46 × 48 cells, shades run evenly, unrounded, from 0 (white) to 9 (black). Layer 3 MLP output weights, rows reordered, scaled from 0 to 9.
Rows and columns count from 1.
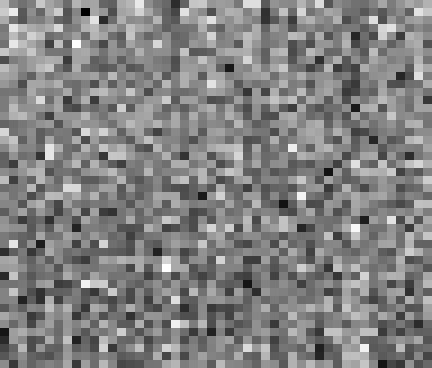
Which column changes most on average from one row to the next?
12
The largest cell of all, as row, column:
2, 10
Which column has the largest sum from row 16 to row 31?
45
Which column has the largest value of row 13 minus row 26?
48
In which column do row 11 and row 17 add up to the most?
40
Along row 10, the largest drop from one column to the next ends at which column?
47
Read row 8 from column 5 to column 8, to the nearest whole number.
3 3 3 7
